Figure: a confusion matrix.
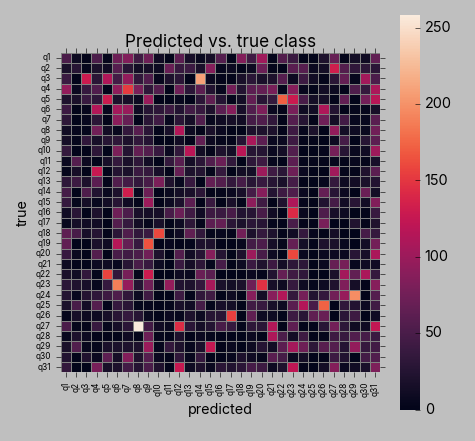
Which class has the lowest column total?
q25
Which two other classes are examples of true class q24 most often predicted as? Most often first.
q29, q22
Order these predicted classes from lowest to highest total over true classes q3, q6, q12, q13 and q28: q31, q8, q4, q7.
q8, q31, q7, q4
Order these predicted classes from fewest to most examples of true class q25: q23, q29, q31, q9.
q9, q29, q31, q23
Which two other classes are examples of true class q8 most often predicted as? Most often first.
q12, q27
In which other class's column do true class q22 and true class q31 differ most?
q5
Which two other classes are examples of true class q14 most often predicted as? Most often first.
q7, q20
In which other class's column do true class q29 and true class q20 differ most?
q19
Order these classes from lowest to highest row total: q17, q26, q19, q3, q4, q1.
q17, q26, q19, q1, q3, q4
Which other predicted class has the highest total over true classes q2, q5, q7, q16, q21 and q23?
q6
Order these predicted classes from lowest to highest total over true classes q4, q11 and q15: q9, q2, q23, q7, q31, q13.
q2, q13, q9, q7, q31, q23
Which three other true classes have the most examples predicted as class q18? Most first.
q10, q1, q13
